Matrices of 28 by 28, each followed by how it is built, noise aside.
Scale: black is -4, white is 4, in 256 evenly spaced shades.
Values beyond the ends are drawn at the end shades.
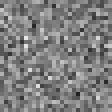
noise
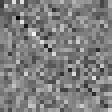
diagonal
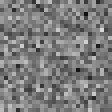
repeating rows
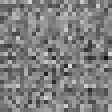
blocks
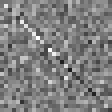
diagonal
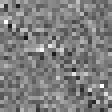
banded
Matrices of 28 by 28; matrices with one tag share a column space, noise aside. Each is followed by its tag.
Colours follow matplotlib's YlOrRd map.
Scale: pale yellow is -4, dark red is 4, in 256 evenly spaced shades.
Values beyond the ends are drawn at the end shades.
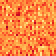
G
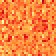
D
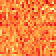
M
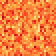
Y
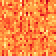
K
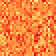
Y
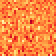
D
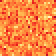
Y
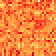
K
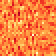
G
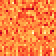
M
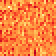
M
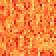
K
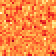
G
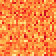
D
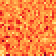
D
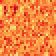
G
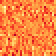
G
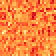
M
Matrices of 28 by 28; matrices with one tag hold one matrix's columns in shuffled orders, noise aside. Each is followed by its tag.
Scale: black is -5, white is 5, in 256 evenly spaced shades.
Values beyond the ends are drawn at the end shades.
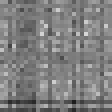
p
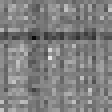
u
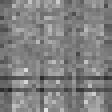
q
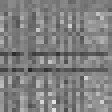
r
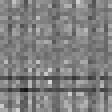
q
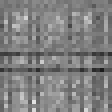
r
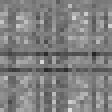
r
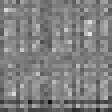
p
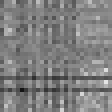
q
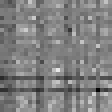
q
